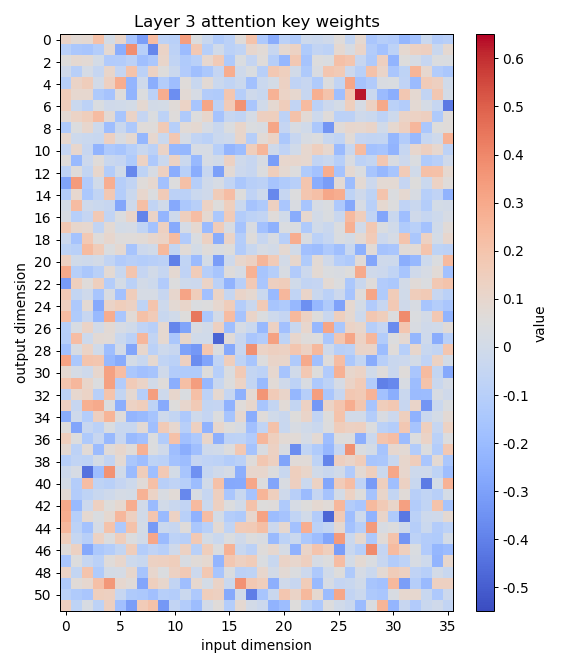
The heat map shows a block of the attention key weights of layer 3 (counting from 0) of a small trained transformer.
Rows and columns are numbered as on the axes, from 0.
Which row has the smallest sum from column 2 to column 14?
20
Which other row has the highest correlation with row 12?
5
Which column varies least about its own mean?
34
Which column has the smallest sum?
10
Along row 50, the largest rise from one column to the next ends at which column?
25
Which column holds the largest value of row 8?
19
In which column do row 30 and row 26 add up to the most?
4
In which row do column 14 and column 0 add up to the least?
27
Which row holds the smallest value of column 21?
37
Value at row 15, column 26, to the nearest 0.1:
-0.3
